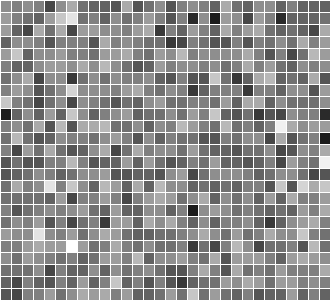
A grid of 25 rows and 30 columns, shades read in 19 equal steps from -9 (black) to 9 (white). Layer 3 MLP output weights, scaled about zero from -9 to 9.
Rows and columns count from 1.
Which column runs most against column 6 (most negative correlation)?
20
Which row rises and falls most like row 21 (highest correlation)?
2
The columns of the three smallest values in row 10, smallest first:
1, 30, 24
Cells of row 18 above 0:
11
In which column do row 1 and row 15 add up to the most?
21
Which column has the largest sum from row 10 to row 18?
10
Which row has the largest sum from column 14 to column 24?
5
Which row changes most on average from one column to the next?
16
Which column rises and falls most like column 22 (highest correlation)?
4
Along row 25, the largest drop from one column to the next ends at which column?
19
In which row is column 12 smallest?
17
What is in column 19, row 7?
-3
